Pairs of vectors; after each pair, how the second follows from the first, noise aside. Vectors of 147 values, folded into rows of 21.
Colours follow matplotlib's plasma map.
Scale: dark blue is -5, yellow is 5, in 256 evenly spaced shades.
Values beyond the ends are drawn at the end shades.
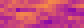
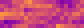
wrapped around, negated.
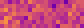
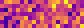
negated, scaled up.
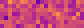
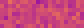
shrunk.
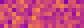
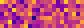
negated, scaled up.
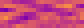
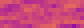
wrapped around, shrunk.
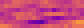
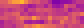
wrapped around, negated.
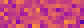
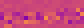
reversed, partly zeroed.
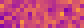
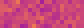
wrapped around, shrunk.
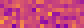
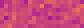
wrapped around, shrunk.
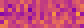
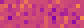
reversed, partly zeroed.
